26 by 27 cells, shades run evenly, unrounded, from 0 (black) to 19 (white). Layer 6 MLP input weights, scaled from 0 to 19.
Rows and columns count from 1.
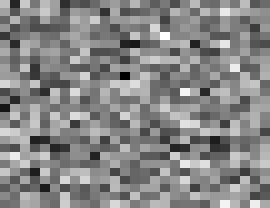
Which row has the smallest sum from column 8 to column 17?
18
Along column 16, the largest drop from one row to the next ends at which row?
9
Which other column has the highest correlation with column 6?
19
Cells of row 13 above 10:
10
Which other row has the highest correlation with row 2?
6
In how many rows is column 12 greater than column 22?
16
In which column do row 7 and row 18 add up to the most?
3
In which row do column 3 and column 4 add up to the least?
22
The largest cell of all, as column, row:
17, 5
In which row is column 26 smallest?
4
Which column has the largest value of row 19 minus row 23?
13
